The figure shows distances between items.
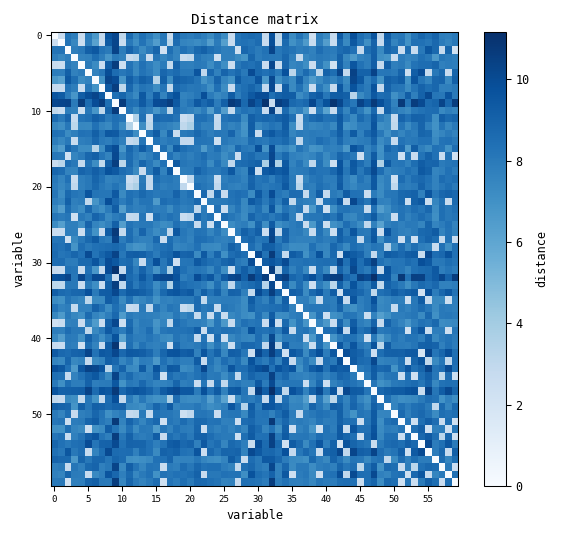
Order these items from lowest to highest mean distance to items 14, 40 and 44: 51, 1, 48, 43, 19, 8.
19, 8, 48, 1, 51, 43
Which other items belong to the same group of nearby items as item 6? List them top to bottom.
15
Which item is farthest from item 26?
9
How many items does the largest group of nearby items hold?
12
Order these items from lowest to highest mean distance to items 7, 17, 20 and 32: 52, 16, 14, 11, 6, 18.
14, 11, 52, 6, 16, 18
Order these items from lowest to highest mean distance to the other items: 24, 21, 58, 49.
24, 58, 21, 49
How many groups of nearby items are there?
11
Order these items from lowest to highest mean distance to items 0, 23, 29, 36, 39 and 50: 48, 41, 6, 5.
48, 41, 5, 6
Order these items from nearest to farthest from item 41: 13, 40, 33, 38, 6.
38, 33, 40, 6, 13
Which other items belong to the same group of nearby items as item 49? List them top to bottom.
28, 56
